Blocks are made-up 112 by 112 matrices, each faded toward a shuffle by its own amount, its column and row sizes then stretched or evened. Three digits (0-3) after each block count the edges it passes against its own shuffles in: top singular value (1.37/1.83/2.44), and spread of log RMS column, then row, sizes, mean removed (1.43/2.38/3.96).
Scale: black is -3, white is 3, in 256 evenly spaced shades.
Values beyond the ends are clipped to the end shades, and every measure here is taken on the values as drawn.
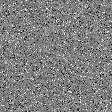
0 0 0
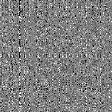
3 2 1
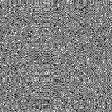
3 0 0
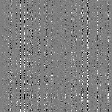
3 3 1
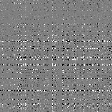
3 2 3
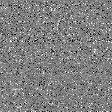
0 0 2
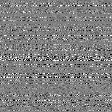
2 0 3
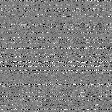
2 0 3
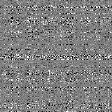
0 2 3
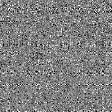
2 1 2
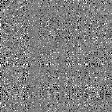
2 2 2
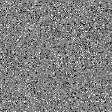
0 1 1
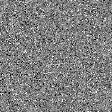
0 1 1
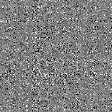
1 2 2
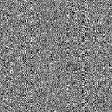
3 2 0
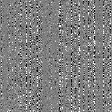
3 3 0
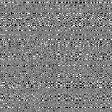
3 1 3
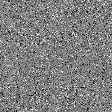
0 1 1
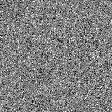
1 0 0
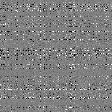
2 2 3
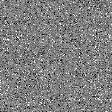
0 1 1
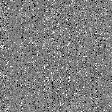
0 2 0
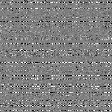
3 1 3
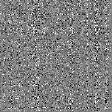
0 2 2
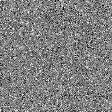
0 1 1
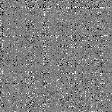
1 2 2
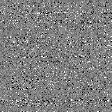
0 1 2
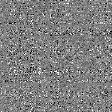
0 2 2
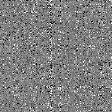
0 2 2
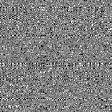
3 0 2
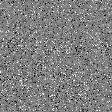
0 0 1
